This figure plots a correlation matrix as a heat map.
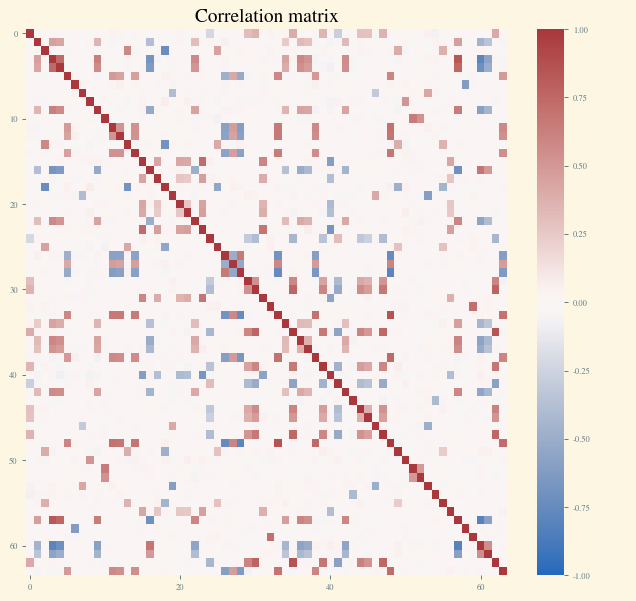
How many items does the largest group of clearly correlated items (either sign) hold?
13
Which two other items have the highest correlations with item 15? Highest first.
23, 31
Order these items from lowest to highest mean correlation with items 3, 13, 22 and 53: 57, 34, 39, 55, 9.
39, 55, 34, 9, 57
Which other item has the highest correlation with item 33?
48
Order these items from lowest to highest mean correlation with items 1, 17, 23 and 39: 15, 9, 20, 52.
52, 9, 20, 15
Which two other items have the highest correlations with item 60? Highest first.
16, 61
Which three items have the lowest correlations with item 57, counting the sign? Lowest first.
60, 16, 61
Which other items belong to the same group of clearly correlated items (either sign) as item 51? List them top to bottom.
10, 52
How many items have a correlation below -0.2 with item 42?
3
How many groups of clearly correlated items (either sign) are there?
11
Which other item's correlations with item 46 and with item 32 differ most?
59
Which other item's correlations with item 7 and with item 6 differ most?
58
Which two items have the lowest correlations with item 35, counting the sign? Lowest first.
41, 24
